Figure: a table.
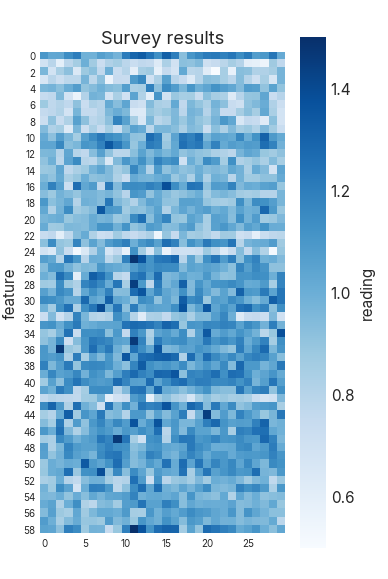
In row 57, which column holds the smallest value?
29
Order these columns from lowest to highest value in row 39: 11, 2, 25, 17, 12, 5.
17, 5, 2, 25, 12, 11
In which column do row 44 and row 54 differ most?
20
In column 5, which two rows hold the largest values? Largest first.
50, 30
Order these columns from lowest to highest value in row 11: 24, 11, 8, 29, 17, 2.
11, 29, 24, 2, 17, 8
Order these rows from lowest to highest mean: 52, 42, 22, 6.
22, 42, 6, 52
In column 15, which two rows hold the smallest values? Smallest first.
24, 5
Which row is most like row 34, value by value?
44
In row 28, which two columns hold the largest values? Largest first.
11, 17
